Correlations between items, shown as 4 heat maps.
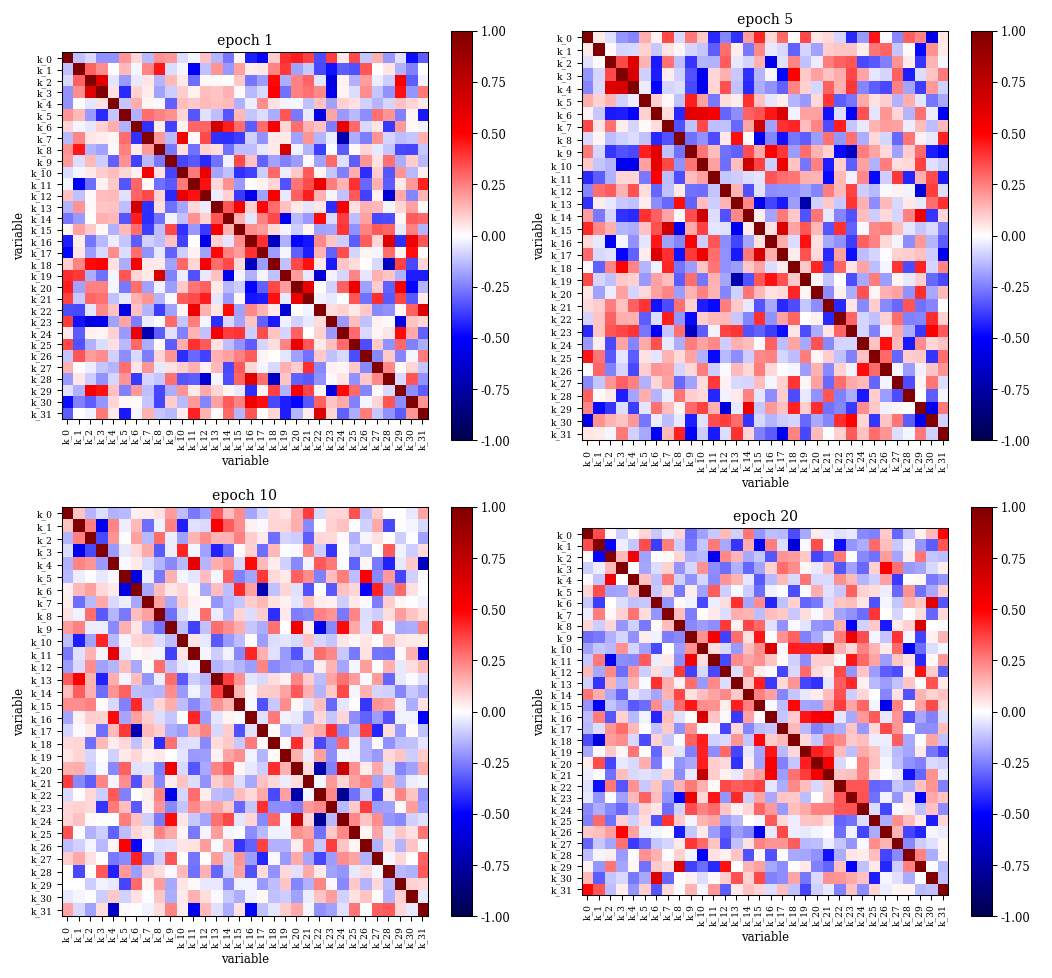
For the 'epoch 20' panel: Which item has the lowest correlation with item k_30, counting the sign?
k_25
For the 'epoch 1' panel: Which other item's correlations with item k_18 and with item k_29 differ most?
k_28
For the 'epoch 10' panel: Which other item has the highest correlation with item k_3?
k_10
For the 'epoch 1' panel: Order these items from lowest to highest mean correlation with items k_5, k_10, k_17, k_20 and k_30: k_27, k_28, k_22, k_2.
k_2, k_22, k_28, k_27
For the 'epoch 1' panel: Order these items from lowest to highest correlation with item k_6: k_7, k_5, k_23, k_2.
k_7, k_23, k_5, k_2
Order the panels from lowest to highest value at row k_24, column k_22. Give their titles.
epoch 10, epoch 5, epoch 1, epoch 20
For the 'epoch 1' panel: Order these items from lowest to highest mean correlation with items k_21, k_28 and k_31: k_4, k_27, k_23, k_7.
k_4, k_23, k_7, k_27
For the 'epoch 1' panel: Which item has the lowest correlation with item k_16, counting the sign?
k_18
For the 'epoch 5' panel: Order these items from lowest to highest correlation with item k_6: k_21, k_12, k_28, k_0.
k_21, k_12, k_28, k_0
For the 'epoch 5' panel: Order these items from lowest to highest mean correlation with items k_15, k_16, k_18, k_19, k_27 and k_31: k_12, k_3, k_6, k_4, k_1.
k_12, k_1, k_4, k_6, k_3
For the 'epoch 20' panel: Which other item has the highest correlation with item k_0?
k_31
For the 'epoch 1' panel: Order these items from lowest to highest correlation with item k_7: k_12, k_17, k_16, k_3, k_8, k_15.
k_15, k_17, k_16, k_3, k_8, k_12
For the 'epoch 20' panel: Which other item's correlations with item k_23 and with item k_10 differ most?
k_16
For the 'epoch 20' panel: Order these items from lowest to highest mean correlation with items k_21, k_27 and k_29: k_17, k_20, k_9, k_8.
k_17, k_9, k_20, k_8
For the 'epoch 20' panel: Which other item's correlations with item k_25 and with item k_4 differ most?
k_2
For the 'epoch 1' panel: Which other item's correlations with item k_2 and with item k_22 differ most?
k_11
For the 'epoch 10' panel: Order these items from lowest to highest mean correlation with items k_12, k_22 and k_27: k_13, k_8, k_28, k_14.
k_14, k_13, k_28, k_8
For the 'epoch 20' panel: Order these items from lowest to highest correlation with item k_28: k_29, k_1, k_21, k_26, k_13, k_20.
k_21, k_26, k_20, k_1, k_13, k_29
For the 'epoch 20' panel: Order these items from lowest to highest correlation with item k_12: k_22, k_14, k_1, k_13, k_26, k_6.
k_26, k_1, k_13, k_6, k_14, k_22
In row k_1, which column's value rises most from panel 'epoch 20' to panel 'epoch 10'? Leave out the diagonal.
k_13
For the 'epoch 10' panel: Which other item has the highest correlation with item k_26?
k_5
